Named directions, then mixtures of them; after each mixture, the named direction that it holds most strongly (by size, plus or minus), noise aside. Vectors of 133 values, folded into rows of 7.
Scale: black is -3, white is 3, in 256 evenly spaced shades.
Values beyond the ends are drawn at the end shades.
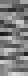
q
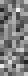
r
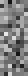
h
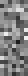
q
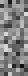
h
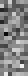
h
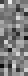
h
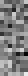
q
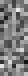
r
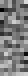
q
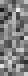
r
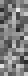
r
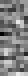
q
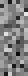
h
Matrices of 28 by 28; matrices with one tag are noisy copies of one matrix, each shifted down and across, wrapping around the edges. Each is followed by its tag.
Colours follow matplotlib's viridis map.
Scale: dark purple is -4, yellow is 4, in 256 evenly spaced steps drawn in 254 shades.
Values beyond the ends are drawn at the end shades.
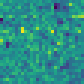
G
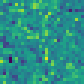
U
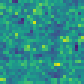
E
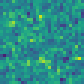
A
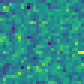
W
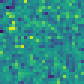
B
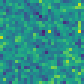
U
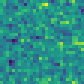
A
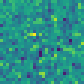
W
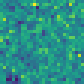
G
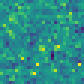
E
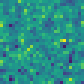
W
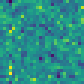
U
